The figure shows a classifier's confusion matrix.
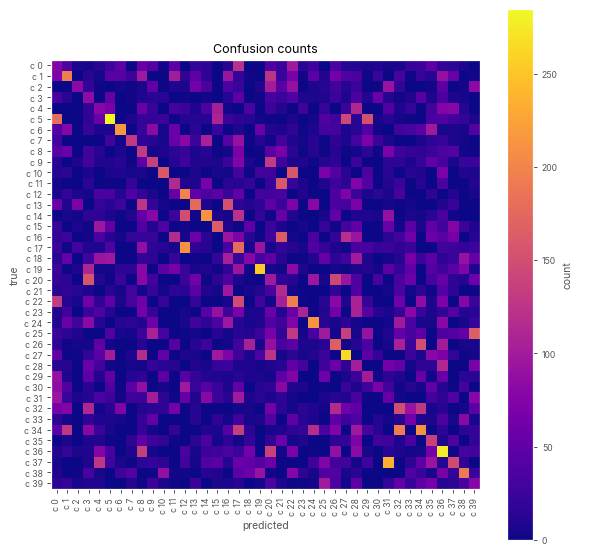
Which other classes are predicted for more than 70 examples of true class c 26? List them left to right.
c 18, c 20, c 32, c 34, c 36
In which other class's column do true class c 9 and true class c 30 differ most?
c 20
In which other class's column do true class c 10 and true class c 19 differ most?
c 3
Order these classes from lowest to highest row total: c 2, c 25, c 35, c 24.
c 35, c 2, c 24, c 25
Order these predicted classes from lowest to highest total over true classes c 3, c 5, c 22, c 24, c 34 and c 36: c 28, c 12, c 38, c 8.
c 12, c 38, c 8, c 28
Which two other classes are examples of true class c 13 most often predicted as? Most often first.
c 16, c 8
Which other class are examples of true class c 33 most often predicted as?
c 38
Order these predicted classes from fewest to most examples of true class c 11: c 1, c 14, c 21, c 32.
c 1, c 32, c 14, c 21
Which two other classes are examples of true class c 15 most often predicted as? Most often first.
c 4, c 37
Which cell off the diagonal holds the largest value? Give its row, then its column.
c 37, c 31
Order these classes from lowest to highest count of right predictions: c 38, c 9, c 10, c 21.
c 21, c 9, c 10, c 38
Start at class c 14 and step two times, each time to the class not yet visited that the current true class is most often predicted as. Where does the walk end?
c 27
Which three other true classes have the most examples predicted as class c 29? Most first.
c 5, c 25, c 7
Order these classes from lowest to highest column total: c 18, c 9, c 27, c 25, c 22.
c 18, c 25, c 9, c 27, c 22
